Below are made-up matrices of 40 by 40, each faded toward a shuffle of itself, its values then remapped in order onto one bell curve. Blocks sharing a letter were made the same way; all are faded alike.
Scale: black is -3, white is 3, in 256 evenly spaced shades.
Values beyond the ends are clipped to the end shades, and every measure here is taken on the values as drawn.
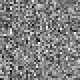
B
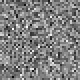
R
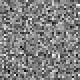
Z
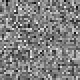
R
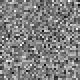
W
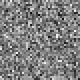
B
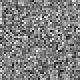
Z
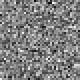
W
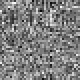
R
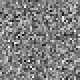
Z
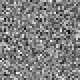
B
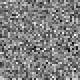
W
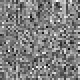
R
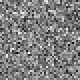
B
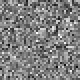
Z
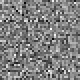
W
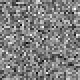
W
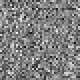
Z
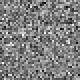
W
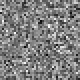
B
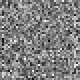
B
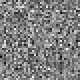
R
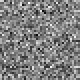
W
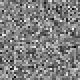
W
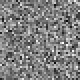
B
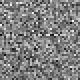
W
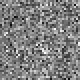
Z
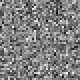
B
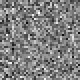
B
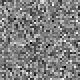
B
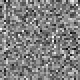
R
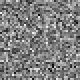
W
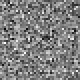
Z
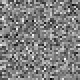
R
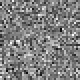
W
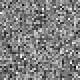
B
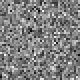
B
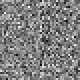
R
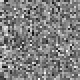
R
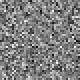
B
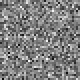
W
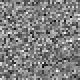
W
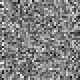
B
